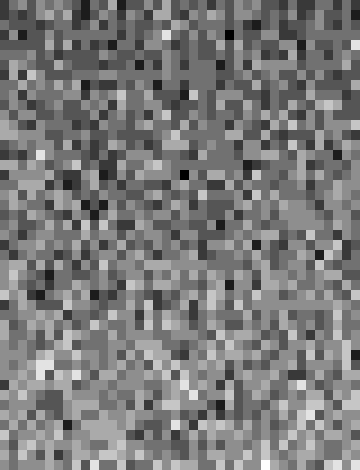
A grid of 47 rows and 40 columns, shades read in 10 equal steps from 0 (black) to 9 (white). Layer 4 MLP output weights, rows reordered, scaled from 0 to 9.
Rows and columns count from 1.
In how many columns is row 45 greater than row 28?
18
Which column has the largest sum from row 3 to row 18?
19
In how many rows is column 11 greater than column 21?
19
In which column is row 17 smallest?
28
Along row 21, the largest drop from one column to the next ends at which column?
10
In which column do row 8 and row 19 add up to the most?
4
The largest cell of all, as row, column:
47, 30
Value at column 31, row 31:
5
